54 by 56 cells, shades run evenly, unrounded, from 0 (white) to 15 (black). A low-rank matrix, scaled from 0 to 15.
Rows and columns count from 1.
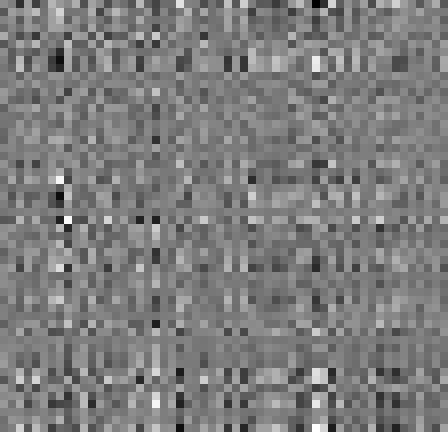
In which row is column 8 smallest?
23
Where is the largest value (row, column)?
1, 40
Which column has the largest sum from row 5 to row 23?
20
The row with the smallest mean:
28
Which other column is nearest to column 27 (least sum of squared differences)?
25
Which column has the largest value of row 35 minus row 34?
8
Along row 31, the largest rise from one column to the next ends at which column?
9
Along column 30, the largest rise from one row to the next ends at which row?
49
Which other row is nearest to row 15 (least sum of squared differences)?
39
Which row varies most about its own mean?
54
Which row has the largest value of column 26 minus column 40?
51
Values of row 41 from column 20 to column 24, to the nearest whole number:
13 7 9 5 7
